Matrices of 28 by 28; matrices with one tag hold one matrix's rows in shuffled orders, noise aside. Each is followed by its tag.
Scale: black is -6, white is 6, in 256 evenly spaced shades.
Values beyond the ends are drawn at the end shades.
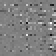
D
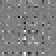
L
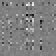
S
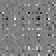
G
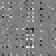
S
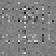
L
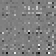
G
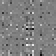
S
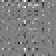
L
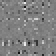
L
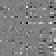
D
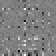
L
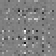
L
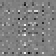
L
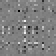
L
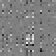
S
